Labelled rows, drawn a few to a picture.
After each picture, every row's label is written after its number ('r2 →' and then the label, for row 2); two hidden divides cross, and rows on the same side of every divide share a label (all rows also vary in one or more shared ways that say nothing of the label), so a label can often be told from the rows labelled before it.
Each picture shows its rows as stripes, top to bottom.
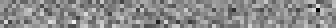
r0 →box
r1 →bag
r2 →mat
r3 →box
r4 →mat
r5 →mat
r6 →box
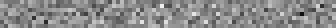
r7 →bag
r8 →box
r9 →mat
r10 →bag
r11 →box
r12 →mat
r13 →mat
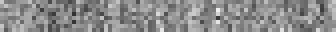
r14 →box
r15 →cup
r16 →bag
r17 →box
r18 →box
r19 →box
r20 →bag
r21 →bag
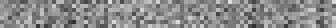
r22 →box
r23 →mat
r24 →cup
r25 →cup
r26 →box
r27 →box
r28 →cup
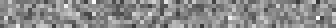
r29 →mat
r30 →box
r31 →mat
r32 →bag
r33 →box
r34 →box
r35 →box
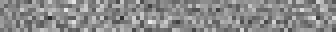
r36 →mat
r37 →bag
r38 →cup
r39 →mat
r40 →box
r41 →mat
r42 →mat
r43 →cup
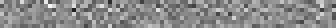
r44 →bag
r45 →mat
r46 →box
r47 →mat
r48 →mat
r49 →bag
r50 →cup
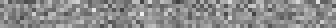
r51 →box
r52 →bag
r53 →box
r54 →mat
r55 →cup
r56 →bag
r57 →cup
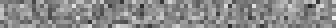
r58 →box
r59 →bag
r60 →box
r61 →cup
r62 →box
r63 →bag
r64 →mat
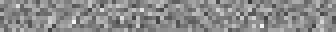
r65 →cup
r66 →cup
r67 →bag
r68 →cup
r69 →mat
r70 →mat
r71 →bag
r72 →bag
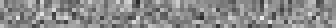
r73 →cup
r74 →cup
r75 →cup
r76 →box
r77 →box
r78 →bag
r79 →cup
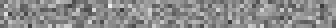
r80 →cup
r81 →cup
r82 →bag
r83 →box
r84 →cup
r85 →mat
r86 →mat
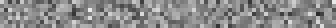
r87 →box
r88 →box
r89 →mat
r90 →cup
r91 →cup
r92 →bag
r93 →mat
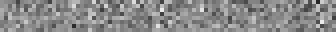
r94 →bag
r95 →mat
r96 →cup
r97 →mat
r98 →mat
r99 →bag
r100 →box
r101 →mat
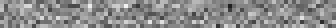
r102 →mat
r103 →cup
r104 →bag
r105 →bag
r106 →cup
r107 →cup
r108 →box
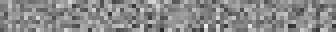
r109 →mat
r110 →cup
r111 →mat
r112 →bag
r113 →bag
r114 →cup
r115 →mat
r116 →bag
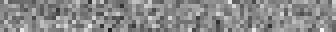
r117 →box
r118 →bag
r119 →bag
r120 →bag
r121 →box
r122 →cup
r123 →cup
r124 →bag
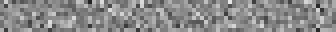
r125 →box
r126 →bag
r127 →cup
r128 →mat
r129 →mat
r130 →mat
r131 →bag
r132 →bag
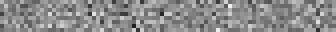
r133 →cup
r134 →box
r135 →box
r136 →bag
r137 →cup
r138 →cup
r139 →cup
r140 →bag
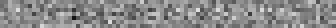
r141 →mat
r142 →mat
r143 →bag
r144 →box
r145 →box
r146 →cup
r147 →cup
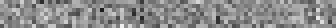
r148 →bag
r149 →box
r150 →cup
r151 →cup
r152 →box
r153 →box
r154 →mat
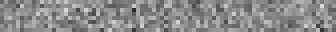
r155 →cup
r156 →bag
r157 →cup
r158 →box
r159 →mat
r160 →box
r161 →mat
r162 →cup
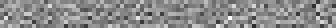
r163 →mat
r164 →mat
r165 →bag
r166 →bag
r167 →box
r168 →box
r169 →mat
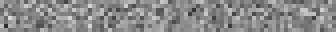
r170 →mat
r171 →cup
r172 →bag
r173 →cup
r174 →mat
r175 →mat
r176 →mat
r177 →cup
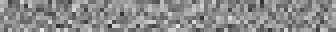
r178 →box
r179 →cup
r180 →mat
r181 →box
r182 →box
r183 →mat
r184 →bag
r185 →cup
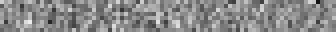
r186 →cup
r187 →cup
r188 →bag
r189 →box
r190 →box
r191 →box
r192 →box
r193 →bag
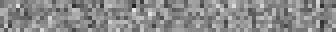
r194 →box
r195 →cup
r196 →bag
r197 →cup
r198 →bag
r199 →cup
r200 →box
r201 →cup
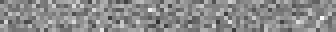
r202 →bag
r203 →mat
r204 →cup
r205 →mat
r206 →bag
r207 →cup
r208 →box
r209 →cup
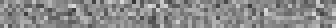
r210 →cup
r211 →mat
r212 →box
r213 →box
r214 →box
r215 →box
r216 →box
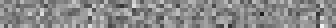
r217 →bag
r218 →bag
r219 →cup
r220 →cup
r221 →bag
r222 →bag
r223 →mat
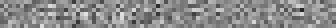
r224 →box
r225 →cup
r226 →bag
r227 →cup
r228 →bag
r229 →mat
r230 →cup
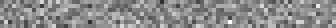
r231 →cup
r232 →bag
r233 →box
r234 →cup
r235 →bag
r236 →box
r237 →mat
